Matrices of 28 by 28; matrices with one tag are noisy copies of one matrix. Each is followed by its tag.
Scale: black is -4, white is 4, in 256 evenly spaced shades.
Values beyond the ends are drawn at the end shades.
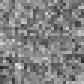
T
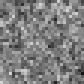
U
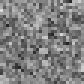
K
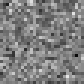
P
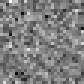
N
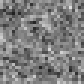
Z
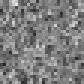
N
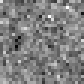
U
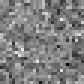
T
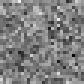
K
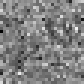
K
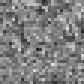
P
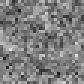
Z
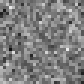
U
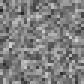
N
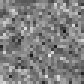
U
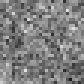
U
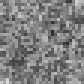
K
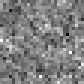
Z
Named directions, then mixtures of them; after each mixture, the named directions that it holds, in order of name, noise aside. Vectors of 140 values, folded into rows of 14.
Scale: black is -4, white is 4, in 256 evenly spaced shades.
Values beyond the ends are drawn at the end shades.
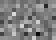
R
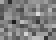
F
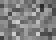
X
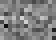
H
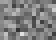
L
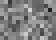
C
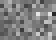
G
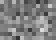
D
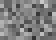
G, R.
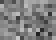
D, G, R.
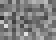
F, H, R.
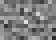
F, H.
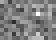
F, G.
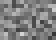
L.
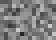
L.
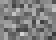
L.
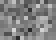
C, D.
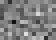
F.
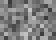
C.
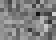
D, G.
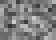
C, F, L.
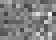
G.
